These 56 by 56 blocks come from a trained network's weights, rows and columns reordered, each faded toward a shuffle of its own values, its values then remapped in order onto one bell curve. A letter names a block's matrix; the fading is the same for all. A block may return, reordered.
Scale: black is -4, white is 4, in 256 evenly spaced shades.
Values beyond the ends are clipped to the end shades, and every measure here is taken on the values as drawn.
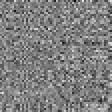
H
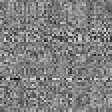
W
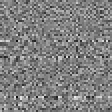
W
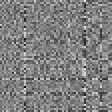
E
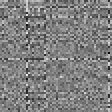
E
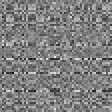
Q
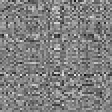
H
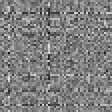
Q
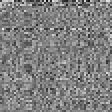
W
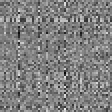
E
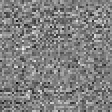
H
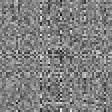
E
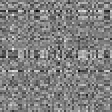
Q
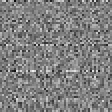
W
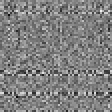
Q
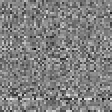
W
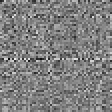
W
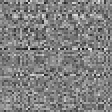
W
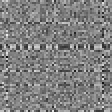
Q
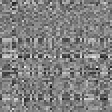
Q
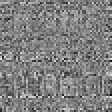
H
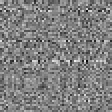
W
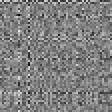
Q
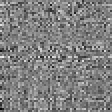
H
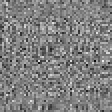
H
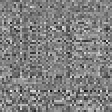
H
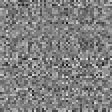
H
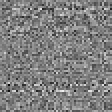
W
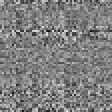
H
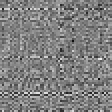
Q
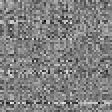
W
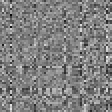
E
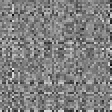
Q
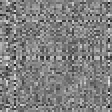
E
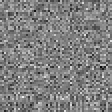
H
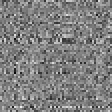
H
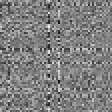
E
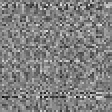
W
